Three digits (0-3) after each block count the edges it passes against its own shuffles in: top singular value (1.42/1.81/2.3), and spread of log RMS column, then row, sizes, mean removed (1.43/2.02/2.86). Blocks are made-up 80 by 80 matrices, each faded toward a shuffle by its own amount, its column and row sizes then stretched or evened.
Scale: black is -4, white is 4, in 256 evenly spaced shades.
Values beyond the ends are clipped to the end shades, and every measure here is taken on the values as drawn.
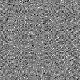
3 0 0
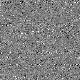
0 0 2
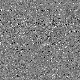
0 0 2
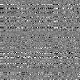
3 0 3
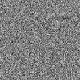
2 0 1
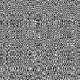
3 1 2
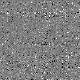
0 2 2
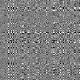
3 3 3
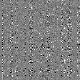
2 3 2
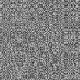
3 1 2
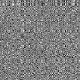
3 2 2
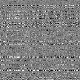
3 0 3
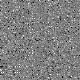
1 1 1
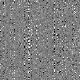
2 3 0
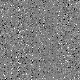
0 2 0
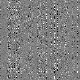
2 3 1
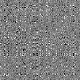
3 2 2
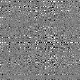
1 2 3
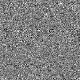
1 0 2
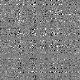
0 2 3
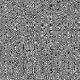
2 2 1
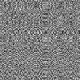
3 1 2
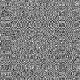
3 0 1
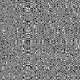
3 2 1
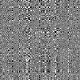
3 3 2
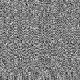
3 0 1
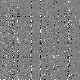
1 3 2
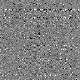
2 1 2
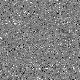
1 0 1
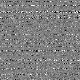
1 0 3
